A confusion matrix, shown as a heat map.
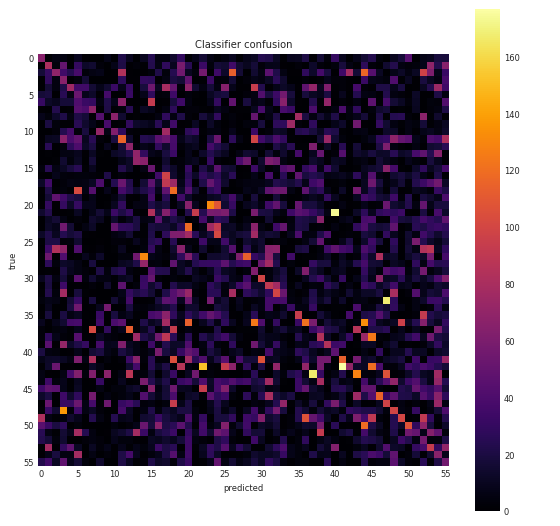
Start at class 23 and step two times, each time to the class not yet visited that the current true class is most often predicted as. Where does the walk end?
24
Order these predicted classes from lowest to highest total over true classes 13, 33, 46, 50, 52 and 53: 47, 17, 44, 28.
28, 17, 44, 47
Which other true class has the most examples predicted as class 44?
36
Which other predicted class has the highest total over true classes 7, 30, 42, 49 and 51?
41
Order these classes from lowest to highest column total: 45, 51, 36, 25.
51, 36, 25, 45
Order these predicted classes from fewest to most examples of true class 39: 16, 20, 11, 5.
16, 5, 20, 11
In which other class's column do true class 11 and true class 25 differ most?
29
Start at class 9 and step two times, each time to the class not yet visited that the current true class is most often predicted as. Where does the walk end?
5
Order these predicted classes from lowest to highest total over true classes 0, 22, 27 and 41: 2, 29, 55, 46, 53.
2, 29, 46, 53, 55
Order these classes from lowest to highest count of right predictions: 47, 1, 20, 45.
45, 20, 1, 47
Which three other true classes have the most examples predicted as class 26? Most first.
2, 32, 42
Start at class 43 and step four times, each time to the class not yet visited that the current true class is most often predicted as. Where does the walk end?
18
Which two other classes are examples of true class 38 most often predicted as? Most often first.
45, 17
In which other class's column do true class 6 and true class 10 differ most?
15
